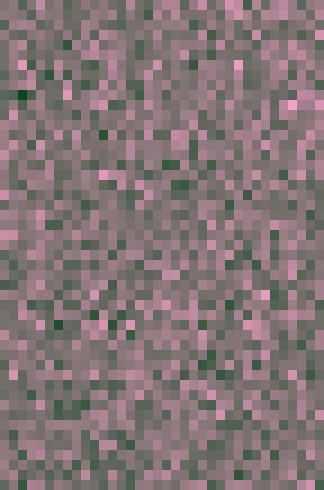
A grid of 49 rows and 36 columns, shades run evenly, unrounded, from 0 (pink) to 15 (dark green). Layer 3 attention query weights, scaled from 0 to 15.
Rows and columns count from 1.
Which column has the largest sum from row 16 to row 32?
35
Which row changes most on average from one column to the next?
14
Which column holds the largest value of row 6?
24
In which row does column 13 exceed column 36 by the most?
11
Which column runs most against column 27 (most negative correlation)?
10
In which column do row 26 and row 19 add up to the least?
26
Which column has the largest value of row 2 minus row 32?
17
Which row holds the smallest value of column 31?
23
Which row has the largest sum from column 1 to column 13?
39
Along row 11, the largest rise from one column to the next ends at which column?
13
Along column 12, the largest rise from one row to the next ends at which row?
19
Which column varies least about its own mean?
18
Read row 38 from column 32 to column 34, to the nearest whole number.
7 2 8
